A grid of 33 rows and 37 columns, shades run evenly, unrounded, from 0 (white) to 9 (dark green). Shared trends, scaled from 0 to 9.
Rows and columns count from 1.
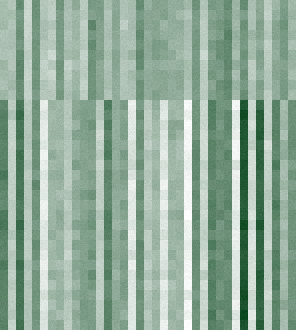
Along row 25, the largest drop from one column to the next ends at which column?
32
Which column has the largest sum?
31
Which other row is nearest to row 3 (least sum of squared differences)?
10
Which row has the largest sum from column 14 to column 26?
1
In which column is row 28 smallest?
24
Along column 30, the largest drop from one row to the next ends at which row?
11
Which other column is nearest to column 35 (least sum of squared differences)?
27
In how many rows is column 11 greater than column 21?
23
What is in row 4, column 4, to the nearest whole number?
2
